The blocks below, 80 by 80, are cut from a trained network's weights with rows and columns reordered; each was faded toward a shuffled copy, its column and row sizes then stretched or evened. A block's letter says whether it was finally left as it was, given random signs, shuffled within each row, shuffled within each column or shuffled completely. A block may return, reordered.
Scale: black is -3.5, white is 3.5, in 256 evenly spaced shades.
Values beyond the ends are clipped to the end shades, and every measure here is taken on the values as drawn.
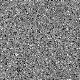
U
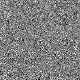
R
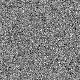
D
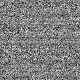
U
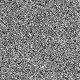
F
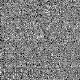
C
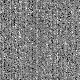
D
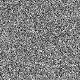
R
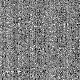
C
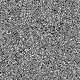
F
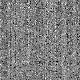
C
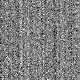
D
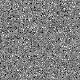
R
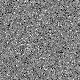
F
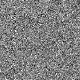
R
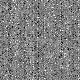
D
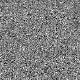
R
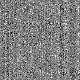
C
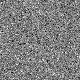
F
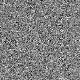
R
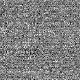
C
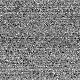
U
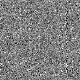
R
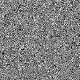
R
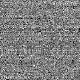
C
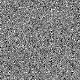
R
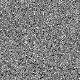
D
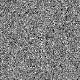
R
